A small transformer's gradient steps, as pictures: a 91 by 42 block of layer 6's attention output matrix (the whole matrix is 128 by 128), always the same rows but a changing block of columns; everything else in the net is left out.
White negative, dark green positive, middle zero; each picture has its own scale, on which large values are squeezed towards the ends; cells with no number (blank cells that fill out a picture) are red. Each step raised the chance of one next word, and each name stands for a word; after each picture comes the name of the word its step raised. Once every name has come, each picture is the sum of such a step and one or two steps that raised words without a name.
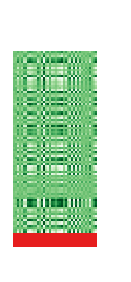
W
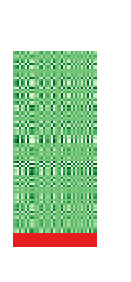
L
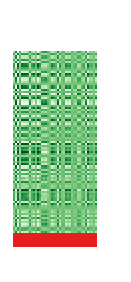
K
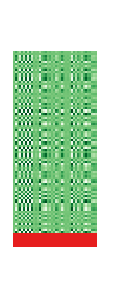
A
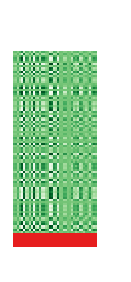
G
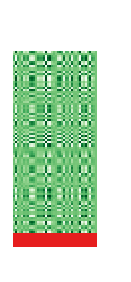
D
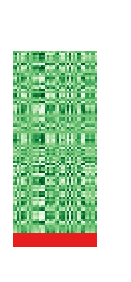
L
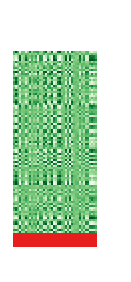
K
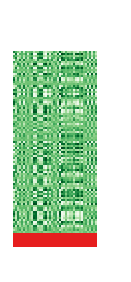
K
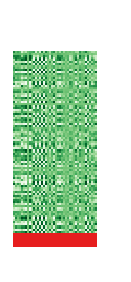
A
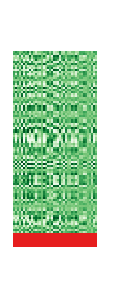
L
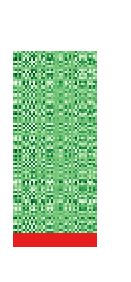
A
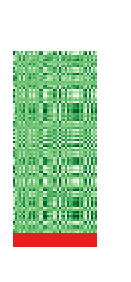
D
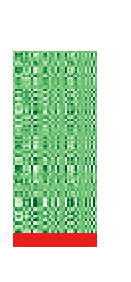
W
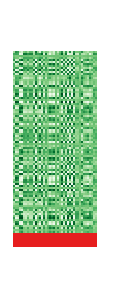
K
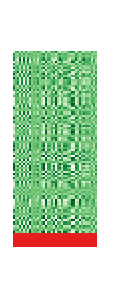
W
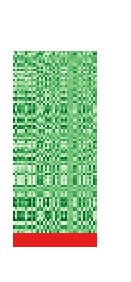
W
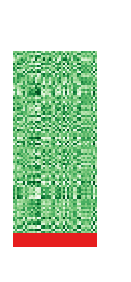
G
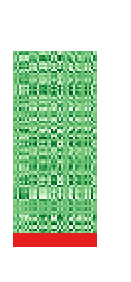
G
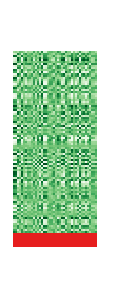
L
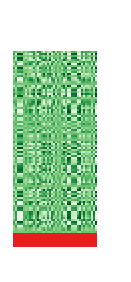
K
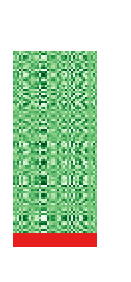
K
